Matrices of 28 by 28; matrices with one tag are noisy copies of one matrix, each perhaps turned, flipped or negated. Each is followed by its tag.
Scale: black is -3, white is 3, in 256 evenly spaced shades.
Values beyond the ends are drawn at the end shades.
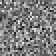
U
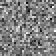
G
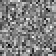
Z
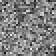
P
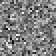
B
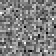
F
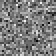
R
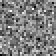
F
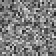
U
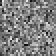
Z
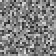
G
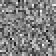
B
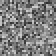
U
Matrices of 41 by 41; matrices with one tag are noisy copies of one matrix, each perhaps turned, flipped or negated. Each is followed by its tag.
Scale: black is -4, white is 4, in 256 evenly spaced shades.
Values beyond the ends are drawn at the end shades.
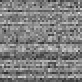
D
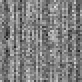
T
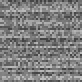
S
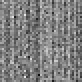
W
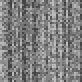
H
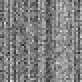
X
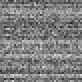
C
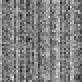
H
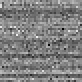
C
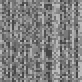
D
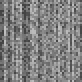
D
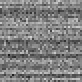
C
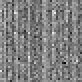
W
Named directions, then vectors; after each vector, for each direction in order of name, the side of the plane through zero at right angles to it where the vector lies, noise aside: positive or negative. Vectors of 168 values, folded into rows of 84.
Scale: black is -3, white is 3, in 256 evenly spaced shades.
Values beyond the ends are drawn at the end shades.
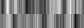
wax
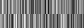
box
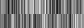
negative, negative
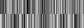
negative, positive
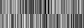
positive, positive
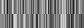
positive, negative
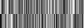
negative, positive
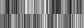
negative, negative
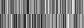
negative, positive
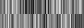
positive, positive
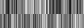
negative, negative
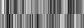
positive, negative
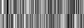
positive, negative
